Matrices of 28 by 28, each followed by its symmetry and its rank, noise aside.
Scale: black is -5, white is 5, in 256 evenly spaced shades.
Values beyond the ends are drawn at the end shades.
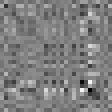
symmetric, rank two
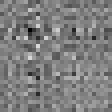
symmetric, rank three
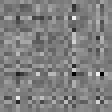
no symmetry, rank two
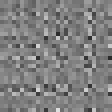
antisymmetric, rank two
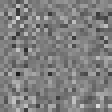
no symmetry, rank four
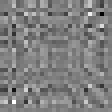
antisymmetric, rank two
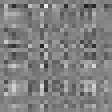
no symmetry, rank two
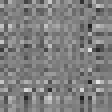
antisymmetric, rank two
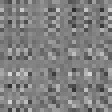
antisymmetric, rank two
